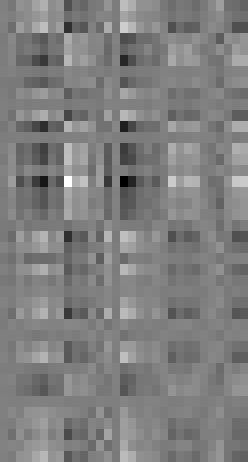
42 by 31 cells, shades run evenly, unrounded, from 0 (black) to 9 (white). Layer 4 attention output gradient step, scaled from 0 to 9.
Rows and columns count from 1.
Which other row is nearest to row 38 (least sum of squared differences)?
41
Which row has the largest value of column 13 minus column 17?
17
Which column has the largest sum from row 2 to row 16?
9
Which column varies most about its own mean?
16
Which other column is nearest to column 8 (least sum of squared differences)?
3
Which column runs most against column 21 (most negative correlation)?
28
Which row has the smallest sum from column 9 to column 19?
12
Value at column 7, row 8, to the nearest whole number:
4
